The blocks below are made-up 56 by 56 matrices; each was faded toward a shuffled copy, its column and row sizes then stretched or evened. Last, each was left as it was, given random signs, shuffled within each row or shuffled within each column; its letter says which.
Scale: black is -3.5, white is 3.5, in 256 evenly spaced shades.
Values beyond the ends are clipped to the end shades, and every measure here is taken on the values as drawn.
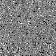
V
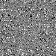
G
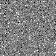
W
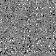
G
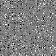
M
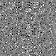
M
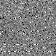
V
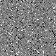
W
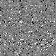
G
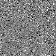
G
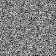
G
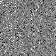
W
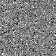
W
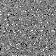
V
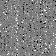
W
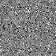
G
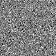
W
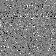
V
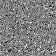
V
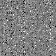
W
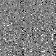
M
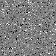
V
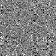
M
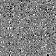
M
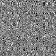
M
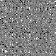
M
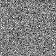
W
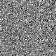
G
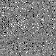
G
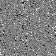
W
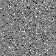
W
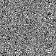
G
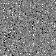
W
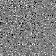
M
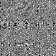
M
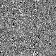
W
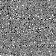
V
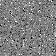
W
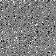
G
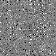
M
